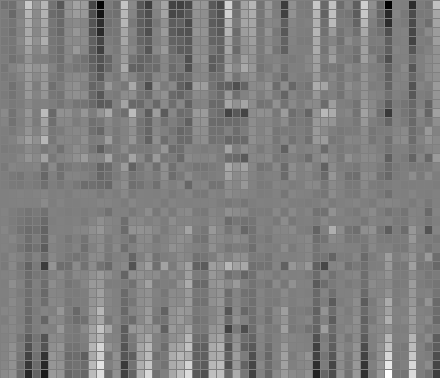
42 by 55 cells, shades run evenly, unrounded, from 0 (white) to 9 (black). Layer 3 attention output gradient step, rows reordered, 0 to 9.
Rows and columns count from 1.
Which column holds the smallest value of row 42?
49
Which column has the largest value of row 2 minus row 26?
13
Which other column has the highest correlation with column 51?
54
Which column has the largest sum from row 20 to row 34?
6
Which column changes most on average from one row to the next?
29
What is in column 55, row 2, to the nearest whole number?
3
